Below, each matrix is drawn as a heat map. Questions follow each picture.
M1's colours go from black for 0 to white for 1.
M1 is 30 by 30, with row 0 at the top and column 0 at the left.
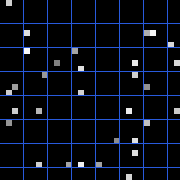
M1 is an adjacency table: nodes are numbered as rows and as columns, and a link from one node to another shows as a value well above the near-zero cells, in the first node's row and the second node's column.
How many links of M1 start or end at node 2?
2
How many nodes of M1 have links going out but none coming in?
10
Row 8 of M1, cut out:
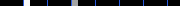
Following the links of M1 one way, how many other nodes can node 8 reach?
5
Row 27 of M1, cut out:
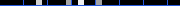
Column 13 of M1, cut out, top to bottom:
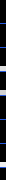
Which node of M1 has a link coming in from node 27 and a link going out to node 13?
node 11
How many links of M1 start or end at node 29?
3
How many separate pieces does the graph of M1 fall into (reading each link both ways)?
4
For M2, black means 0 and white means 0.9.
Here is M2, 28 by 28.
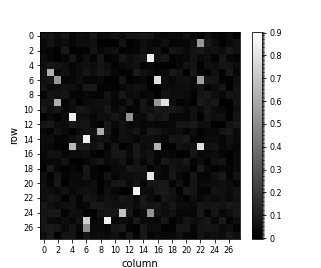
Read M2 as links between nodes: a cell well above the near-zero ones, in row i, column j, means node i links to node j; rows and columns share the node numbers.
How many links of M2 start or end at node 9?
4
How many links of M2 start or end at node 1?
2
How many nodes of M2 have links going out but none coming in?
8
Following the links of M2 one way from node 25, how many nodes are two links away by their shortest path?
4
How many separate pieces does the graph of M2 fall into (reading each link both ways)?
9
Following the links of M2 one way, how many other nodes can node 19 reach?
4
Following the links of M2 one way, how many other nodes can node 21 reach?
2
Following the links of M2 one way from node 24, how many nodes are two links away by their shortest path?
4
